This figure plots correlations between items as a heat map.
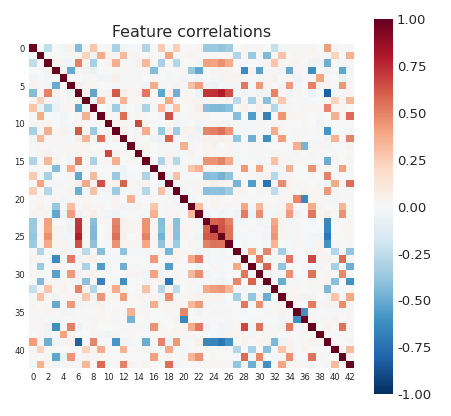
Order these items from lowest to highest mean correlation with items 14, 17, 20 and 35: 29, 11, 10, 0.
11, 29, 0, 10
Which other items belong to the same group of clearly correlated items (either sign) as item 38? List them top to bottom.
4
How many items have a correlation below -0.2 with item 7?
3
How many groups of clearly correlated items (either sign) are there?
6
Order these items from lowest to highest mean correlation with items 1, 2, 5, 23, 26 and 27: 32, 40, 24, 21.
40, 21, 32, 24
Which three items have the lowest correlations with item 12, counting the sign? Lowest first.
31, 29, 27
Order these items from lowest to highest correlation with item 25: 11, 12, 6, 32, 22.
22, 12, 32, 11, 6
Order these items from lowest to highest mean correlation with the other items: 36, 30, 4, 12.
36, 4, 12, 30
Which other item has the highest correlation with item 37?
28
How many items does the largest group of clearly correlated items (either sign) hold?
14
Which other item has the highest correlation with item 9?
18
